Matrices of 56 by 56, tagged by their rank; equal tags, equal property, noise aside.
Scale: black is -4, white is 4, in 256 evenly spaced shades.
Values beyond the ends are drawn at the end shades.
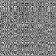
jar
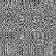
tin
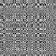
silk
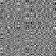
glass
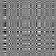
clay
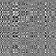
silk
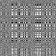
clay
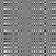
clay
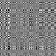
silk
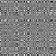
silk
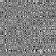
tin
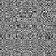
tin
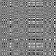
clay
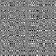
jar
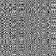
glass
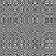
silk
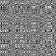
glass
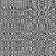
jar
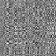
tin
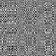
jar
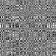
jar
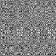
tin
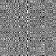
jar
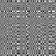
silk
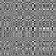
silk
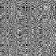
tin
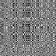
jar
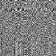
tin
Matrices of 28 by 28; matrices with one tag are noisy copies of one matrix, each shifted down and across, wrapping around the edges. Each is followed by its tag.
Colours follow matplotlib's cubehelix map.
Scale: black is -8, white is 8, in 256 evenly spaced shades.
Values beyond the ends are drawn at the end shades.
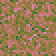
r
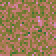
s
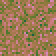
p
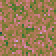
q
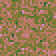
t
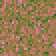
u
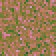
p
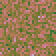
t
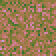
q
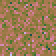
r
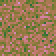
q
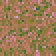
s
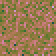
r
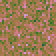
t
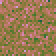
t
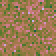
q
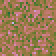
p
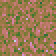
s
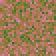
q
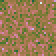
p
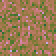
u
